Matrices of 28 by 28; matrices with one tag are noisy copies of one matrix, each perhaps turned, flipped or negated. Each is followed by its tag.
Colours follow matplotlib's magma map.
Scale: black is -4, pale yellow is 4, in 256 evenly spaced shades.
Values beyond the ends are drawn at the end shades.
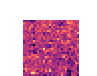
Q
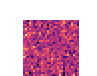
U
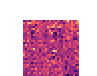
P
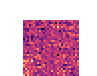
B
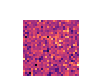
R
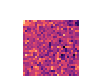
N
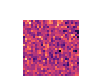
R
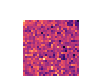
N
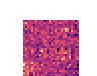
P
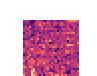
Q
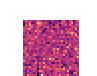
U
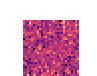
U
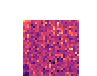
N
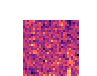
Q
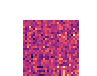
B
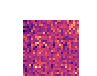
P
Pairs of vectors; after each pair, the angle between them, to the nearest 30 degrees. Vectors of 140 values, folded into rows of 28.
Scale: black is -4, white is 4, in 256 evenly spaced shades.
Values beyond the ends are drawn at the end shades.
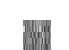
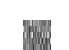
60 degrees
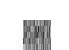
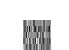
60 degrees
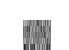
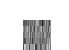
150 degrees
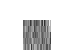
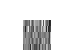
150 degrees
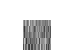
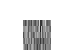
120 degrees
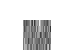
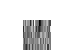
150 degrees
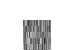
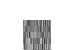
30 degrees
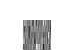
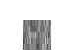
120 degrees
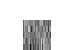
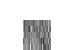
150 degrees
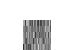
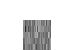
90 degrees
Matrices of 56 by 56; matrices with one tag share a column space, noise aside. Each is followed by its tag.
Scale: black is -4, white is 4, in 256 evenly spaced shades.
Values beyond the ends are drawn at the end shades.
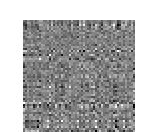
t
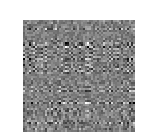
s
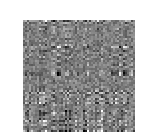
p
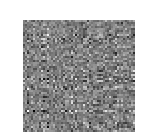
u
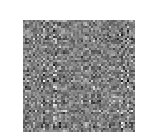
u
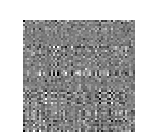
p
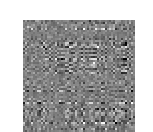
s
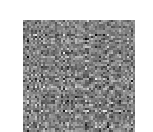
u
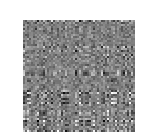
p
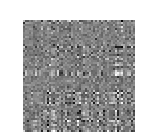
p
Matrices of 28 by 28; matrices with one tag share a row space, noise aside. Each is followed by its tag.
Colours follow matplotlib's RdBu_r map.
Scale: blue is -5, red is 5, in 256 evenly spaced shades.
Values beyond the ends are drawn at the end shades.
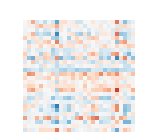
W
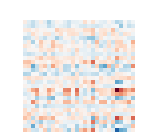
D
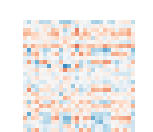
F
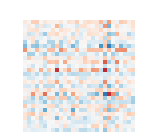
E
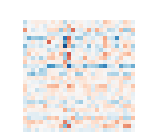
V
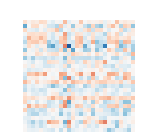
V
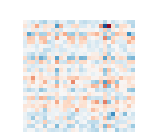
E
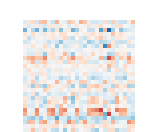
E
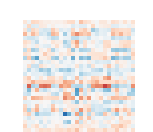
F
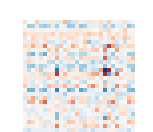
E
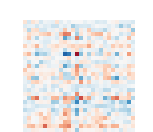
F
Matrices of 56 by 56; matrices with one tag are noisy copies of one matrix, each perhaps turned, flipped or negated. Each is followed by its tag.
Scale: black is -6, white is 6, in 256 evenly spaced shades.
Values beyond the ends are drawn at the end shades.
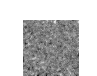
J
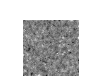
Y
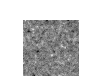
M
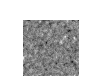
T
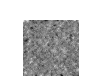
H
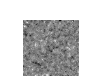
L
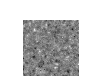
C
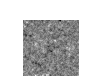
L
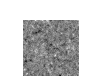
L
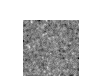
Y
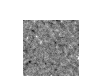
T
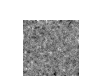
J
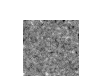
J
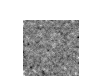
H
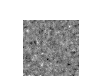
C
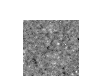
L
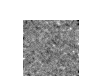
H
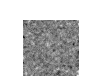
H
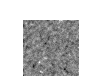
T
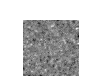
Y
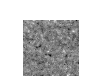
M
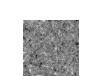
J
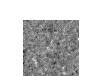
L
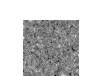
Y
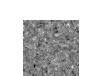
C
